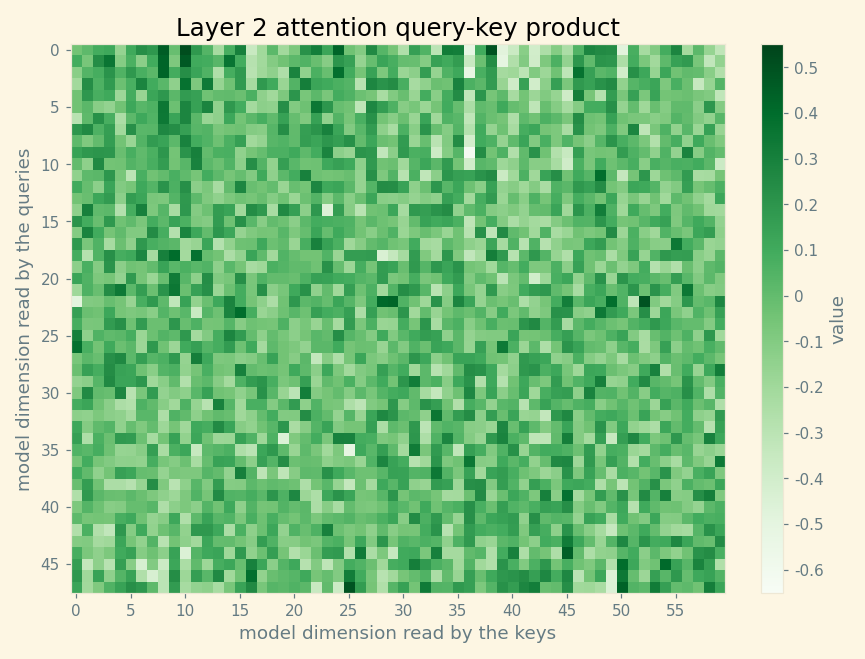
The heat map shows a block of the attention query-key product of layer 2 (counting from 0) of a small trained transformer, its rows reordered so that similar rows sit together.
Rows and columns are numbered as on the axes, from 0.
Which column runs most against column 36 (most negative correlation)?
8
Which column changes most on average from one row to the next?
33
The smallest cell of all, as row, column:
9, 36
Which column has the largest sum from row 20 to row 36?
45
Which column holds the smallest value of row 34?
19
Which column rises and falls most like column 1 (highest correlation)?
37
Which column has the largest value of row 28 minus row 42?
3
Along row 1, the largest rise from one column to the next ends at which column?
10
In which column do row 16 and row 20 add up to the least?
42
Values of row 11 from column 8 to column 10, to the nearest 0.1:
0 0.1 0
